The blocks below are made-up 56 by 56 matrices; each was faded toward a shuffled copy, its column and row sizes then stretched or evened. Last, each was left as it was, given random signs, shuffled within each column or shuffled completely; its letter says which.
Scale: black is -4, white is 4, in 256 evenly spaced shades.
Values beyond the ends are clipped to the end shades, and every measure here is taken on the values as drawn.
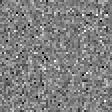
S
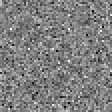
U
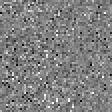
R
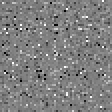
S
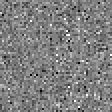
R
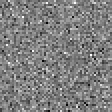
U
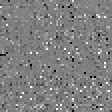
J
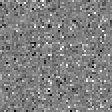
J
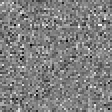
J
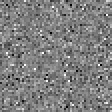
S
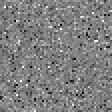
U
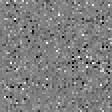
S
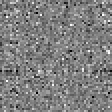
J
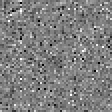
S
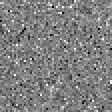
U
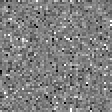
S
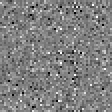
J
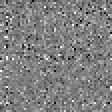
S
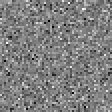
U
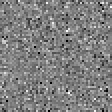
S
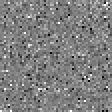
J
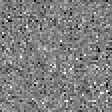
S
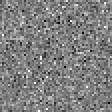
U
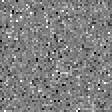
U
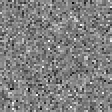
U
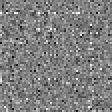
J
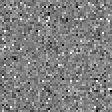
S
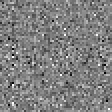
S
